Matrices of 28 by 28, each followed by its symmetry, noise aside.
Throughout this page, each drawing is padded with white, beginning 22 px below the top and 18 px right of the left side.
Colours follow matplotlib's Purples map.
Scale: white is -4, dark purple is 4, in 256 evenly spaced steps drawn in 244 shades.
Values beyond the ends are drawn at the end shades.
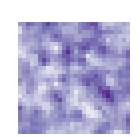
antisymmetric.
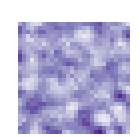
no symmetry.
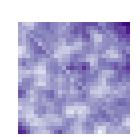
symmetric across the other diagonal.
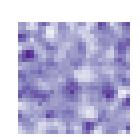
antisymmetric.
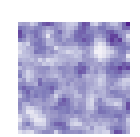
symmetric across the other diagonal.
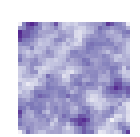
symmetric.
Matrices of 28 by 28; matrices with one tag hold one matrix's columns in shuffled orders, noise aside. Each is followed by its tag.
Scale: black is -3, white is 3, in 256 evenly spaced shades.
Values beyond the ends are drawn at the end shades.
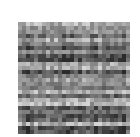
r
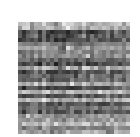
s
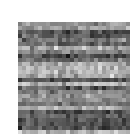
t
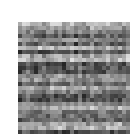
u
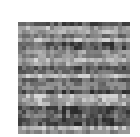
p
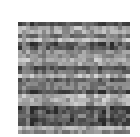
p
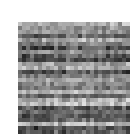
r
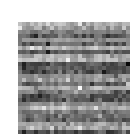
u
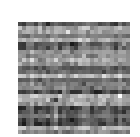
p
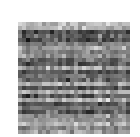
s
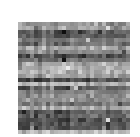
t
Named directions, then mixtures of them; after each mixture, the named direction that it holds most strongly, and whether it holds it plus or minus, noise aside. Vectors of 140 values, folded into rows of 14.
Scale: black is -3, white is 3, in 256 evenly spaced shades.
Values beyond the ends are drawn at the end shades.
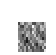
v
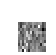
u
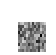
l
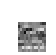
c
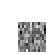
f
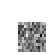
l, plus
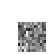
u, plus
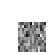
f, minus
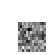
c, plus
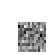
l, plus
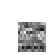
c, minus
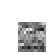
c, minus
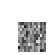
l, minus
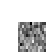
f, minus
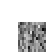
u, plus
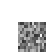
l, minus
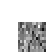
u, plus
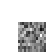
l, minus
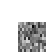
v, minus
